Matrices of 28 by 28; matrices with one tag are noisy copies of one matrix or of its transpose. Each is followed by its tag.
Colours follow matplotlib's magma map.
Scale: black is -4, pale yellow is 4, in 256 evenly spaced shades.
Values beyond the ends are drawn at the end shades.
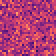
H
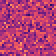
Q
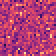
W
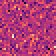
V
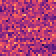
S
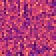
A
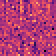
A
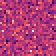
W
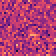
V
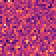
W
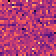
A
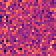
W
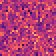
H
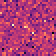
H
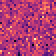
S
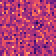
A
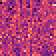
S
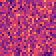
S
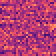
A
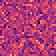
Q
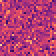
W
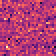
S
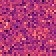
V
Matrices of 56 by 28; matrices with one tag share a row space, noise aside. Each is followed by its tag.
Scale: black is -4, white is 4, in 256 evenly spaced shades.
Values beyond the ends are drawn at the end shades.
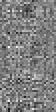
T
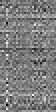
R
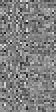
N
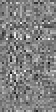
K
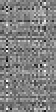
R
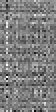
R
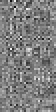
K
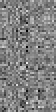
N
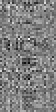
T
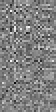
K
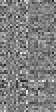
N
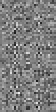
K
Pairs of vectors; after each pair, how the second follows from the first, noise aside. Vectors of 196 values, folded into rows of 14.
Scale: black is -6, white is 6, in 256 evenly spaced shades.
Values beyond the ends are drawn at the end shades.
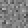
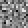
scaled up.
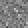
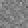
reversed, shrunk.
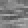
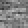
reversed, negated.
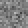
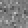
partly zeroed.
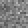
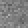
reversed, shrunk.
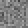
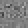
partly zeroed.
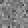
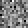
wrapped around, scaled up.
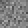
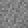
reversed, shrunk.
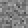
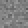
wrapped around, shrunk.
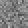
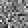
scaled up.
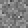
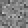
negated.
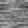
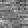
reversed, negated.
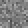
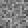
negated.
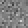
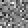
wrapped around, scaled up.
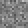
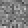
reversed.
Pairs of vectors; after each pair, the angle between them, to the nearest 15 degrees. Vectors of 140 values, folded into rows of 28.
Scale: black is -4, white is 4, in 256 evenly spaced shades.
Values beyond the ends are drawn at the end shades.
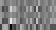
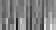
105 degrees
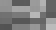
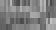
30 degrees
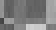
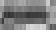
45 degrees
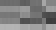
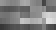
165 degrees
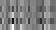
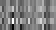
165 degrees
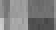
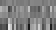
90 degrees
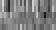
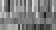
30 degrees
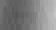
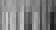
135 degrees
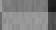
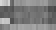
75 degrees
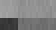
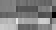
135 degrees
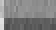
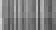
60 degrees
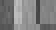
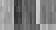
165 degrees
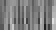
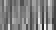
135 degrees
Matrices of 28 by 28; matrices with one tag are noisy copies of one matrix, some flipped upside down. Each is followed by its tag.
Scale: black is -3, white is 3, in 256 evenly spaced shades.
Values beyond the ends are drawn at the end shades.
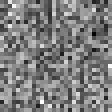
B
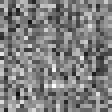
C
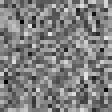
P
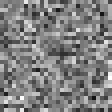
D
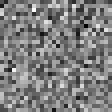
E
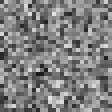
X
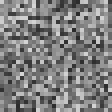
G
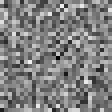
P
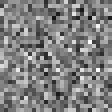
E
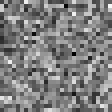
D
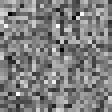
G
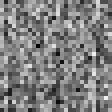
C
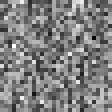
B
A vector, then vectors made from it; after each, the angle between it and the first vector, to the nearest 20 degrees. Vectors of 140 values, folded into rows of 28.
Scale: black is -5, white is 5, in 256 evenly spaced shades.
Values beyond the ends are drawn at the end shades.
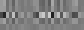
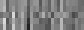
60 degrees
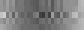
120 degrees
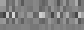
40 degrees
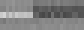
100 degrees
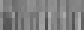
80 degrees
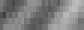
80 degrees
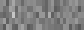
60 degrees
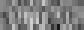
80 degrees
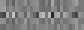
20 degrees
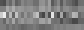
140 degrees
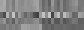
40 degrees
